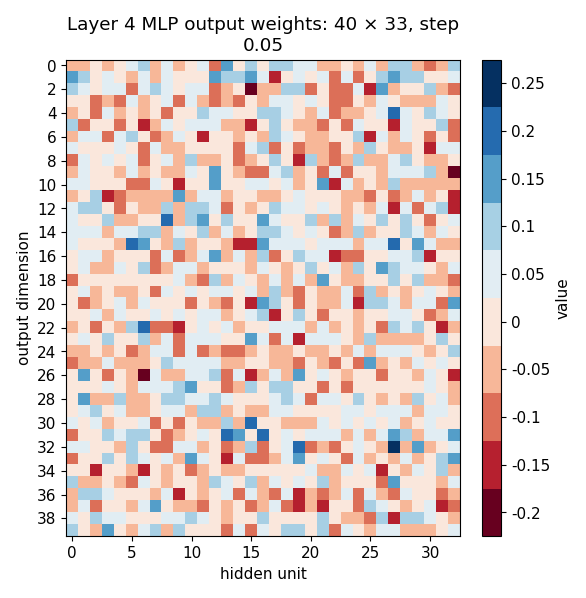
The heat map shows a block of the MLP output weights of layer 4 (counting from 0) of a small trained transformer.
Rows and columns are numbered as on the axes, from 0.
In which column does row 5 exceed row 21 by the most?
17
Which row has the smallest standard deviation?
29
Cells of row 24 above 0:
8
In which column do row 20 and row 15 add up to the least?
15
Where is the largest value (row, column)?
32, 27
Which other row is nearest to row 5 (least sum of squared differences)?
12
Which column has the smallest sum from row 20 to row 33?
13
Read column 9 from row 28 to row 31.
0.1 0.05 -0.1 -0.05
